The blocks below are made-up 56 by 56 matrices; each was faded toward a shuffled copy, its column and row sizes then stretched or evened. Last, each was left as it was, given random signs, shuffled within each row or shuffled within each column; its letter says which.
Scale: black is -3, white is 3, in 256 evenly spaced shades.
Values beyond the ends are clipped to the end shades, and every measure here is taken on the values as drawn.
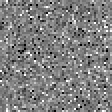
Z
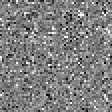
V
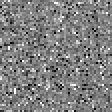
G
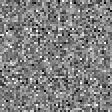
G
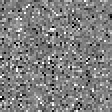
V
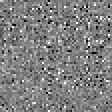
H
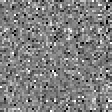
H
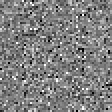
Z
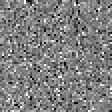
Z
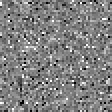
V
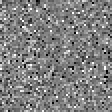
Z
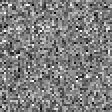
V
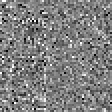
V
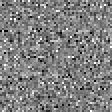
G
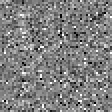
H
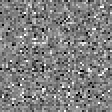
H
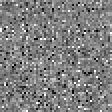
V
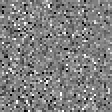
Z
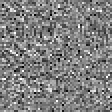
H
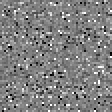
V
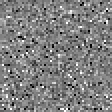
G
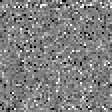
G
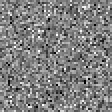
Z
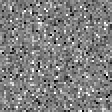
Z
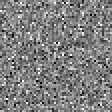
Z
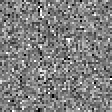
Z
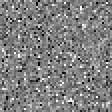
Z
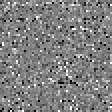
G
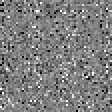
V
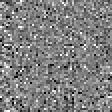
H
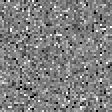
Z
